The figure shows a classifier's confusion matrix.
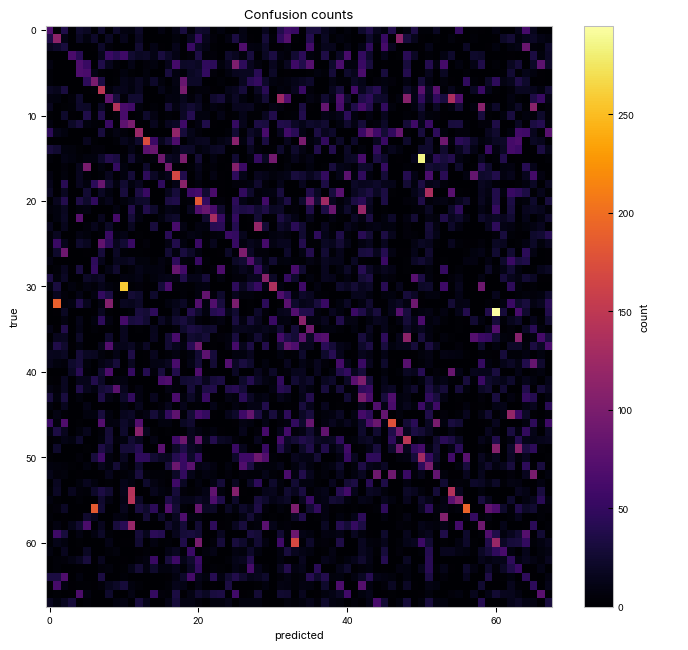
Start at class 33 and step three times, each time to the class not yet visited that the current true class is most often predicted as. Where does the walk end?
37
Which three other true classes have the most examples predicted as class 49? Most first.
32, 29, 11
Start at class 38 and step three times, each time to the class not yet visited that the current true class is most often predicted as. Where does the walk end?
9
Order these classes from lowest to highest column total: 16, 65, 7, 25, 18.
16, 65, 7, 18, 25
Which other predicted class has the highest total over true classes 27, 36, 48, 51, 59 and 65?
17
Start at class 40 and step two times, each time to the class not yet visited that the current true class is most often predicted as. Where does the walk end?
11
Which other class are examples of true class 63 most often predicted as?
27
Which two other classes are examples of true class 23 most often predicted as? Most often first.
28, 17
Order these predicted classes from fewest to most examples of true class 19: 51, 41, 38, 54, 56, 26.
56, 41, 38, 26, 54, 51
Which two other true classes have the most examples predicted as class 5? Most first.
16, 58
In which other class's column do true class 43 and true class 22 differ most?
42
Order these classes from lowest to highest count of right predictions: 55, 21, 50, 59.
59, 21, 55, 50
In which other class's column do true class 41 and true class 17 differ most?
57
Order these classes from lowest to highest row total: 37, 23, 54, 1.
23, 1, 54, 37
